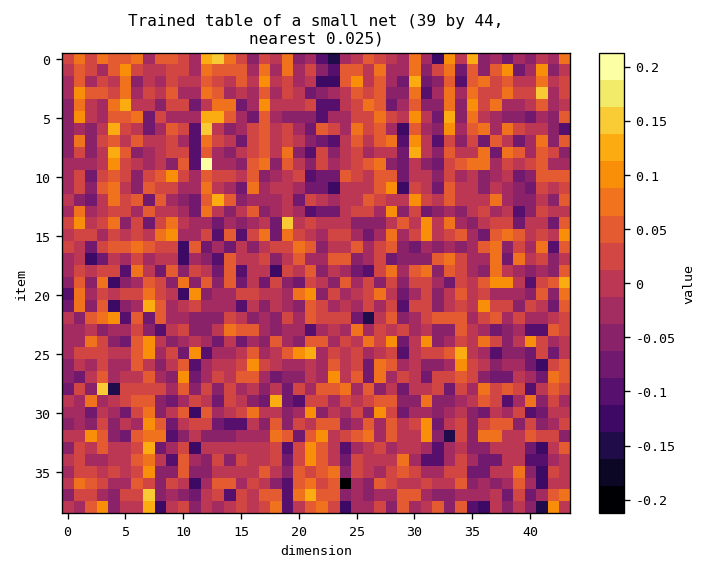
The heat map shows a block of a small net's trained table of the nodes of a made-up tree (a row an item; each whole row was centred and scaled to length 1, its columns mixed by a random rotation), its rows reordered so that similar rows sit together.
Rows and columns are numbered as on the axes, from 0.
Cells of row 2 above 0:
20
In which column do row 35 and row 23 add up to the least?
41
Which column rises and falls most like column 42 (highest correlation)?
10
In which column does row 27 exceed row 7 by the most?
23
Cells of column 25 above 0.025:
9
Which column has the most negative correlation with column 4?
7
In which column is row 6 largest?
12
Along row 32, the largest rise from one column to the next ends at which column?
34
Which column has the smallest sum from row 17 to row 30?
29
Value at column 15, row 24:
-0.075
